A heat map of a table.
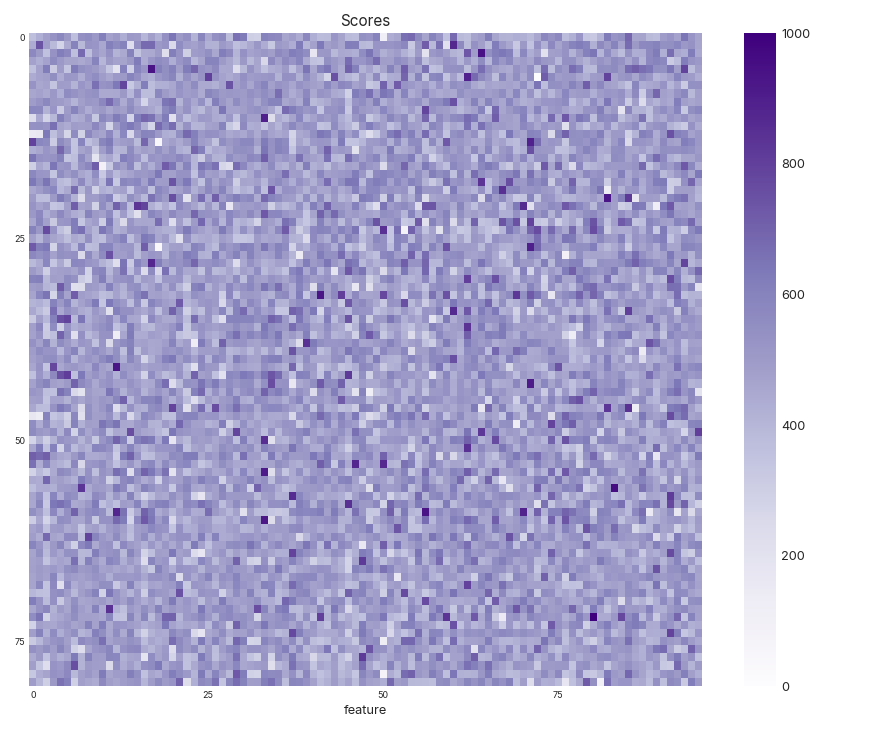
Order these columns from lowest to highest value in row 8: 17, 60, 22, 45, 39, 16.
16, 45, 17, 22, 39, 60
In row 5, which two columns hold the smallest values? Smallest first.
72, 42
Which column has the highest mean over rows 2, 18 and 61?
64
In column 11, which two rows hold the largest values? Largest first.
71, 27
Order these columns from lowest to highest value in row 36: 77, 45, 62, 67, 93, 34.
45, 77, 93, 34, 67, 62
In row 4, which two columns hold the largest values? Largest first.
17, 93
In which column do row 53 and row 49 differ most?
50
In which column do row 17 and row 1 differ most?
60
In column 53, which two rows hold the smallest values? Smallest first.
24, 32
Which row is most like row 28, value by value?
4
